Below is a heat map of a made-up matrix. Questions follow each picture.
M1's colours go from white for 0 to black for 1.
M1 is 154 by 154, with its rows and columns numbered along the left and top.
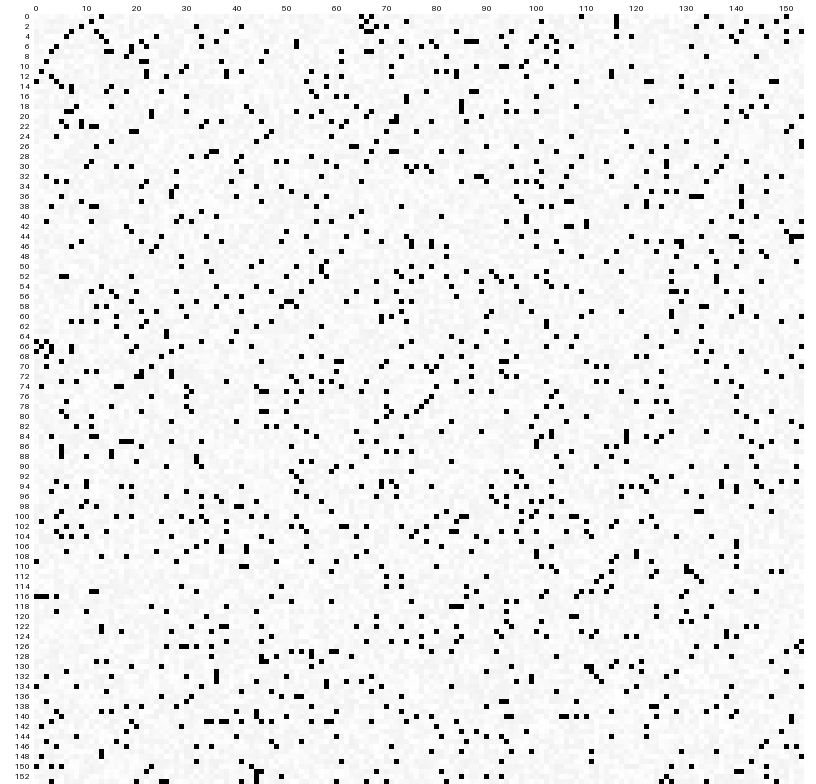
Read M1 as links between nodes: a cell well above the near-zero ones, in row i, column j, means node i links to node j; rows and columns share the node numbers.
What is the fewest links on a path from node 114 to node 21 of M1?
2
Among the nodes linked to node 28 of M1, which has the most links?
node 55
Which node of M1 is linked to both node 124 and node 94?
node 140
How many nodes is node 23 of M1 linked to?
7
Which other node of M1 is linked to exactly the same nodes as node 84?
node 38
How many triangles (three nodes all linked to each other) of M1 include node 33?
6
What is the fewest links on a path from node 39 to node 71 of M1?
4
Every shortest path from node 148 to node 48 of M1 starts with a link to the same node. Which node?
node 153
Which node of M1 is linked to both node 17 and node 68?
node 85
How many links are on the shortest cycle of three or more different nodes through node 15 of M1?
3
